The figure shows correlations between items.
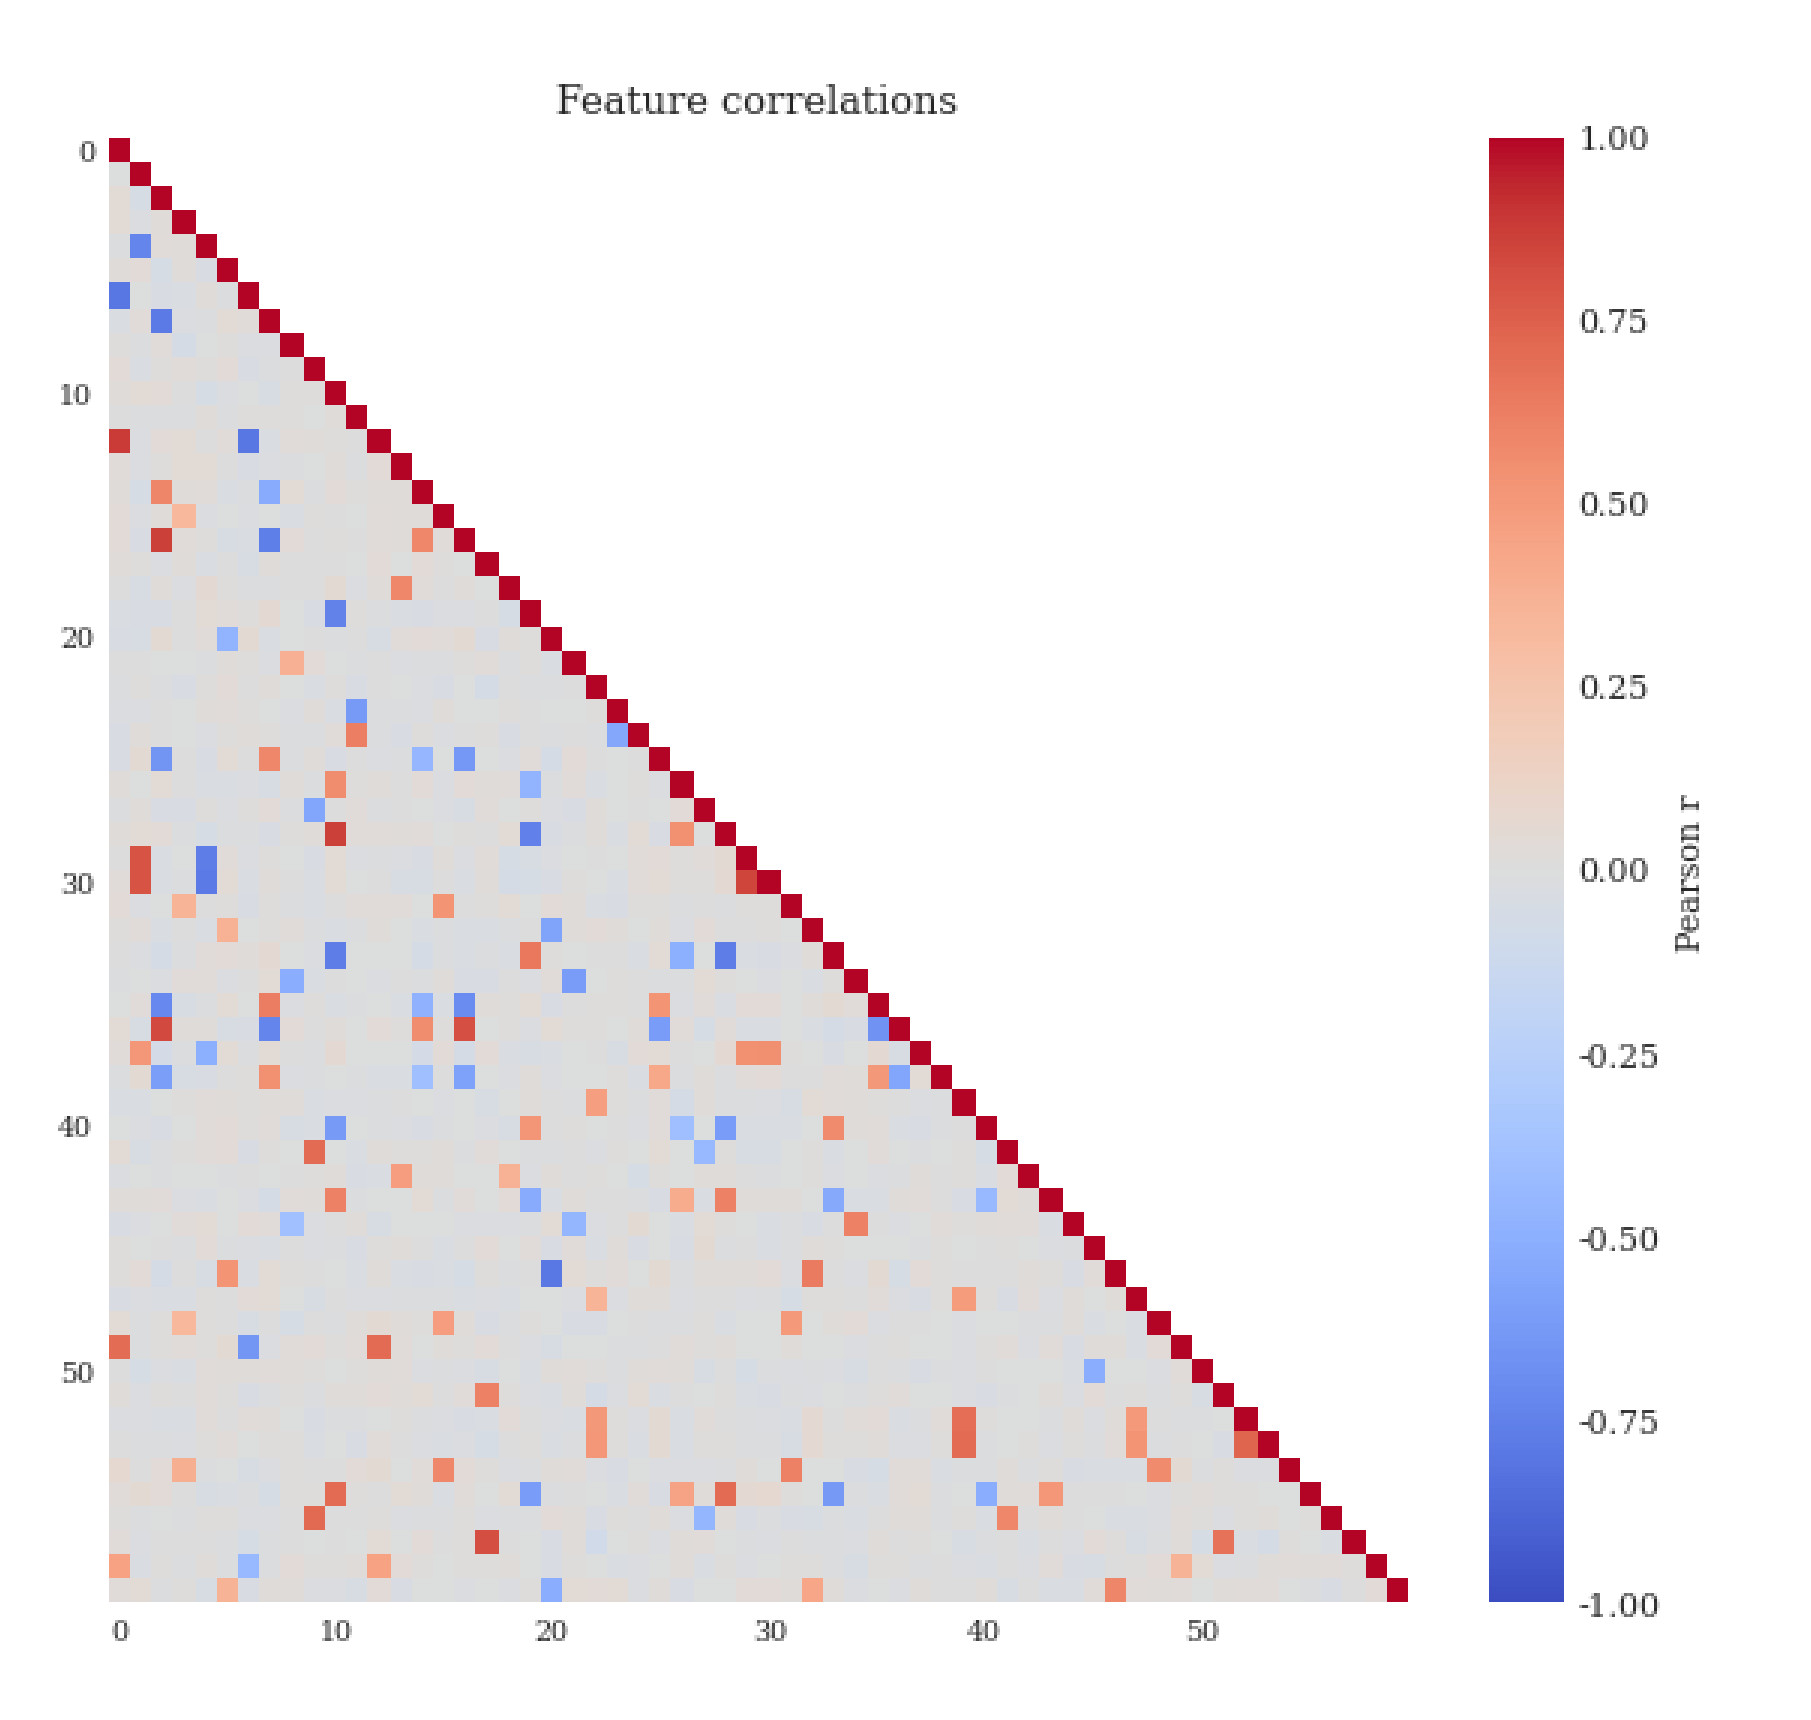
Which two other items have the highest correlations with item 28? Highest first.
10, 55
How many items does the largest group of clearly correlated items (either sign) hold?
8
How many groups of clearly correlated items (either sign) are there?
13
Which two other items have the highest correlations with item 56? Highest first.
9, 41
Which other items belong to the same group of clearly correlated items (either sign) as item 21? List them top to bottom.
8, 34, 44
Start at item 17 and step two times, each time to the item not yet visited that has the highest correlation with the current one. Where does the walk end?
51
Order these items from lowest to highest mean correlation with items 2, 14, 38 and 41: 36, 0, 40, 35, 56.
35, 40, 0, 56, 36
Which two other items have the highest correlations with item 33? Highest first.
19, 40
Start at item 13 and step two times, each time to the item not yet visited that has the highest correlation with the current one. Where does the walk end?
42
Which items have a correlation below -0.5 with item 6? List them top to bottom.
0, 12, 49
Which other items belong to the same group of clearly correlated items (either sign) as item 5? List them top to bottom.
20, 32, 46, 59
